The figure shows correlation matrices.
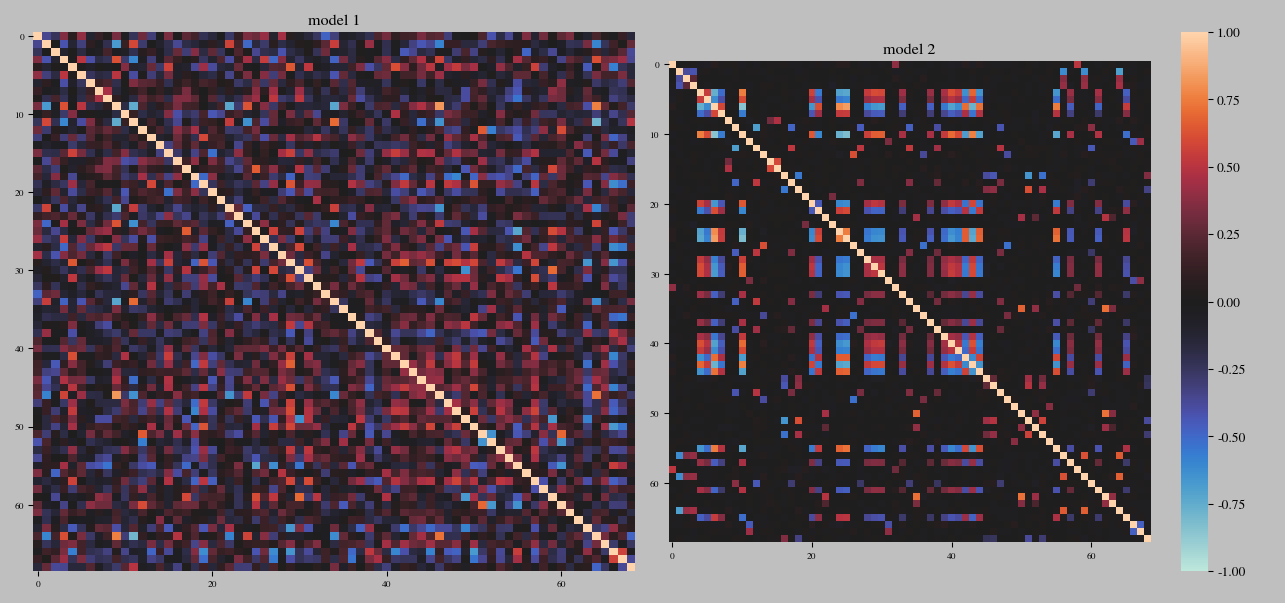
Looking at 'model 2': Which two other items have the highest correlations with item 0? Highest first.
58, 32
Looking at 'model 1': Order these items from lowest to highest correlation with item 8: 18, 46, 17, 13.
46, 13, 18, 17
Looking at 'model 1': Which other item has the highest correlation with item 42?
29
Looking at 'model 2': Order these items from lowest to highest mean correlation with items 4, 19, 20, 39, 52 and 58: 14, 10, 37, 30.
14, 37, 30, 10
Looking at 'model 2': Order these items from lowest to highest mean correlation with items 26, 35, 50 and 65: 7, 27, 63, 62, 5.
5, 27, 7, 63, 62
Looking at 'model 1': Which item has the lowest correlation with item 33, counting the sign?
0
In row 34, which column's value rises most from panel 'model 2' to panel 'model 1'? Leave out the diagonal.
11
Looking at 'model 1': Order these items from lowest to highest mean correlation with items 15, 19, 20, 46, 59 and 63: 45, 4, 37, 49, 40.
49, 37, 4, 45, 40
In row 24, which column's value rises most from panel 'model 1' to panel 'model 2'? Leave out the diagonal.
6
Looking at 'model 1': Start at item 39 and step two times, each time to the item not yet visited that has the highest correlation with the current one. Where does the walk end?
66
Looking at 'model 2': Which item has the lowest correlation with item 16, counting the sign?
51
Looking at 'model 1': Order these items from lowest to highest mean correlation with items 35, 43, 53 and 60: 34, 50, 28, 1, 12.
1, 34, 12, 28, 50
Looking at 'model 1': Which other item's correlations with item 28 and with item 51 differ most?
56
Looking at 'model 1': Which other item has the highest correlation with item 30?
59
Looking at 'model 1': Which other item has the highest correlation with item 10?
41
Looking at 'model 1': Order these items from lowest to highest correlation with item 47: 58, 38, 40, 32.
58, 38, 40, 32
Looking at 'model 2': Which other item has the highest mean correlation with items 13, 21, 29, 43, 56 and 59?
64
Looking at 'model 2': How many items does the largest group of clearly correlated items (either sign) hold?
24
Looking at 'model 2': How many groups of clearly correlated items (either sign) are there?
11
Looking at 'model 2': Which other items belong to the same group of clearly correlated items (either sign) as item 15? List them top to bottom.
8, 14
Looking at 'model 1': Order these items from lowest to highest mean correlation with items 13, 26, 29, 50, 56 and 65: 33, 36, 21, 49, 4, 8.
33, 8, 49, 21, 36, 4
